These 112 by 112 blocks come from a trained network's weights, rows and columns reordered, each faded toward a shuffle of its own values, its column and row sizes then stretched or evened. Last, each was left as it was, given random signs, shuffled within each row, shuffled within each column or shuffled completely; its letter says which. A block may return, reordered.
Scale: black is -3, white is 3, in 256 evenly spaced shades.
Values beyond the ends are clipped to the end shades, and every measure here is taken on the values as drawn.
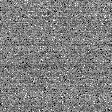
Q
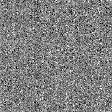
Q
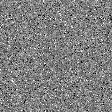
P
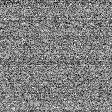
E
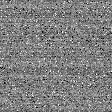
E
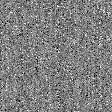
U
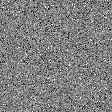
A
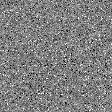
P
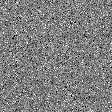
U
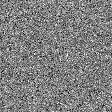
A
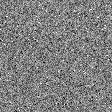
A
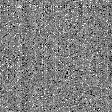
Q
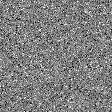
E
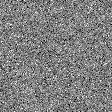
A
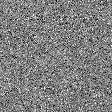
E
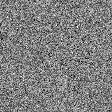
U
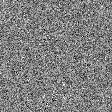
U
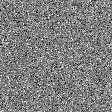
A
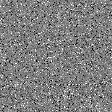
P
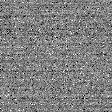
Q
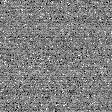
E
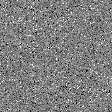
U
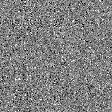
Q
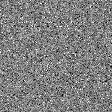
E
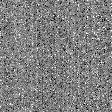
U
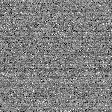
E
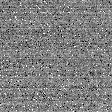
E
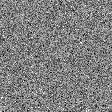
U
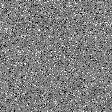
E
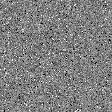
U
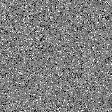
Q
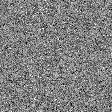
A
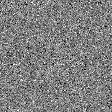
E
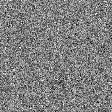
P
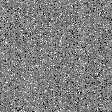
U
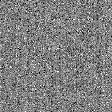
Q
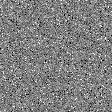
U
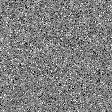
A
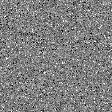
P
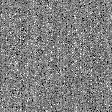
U
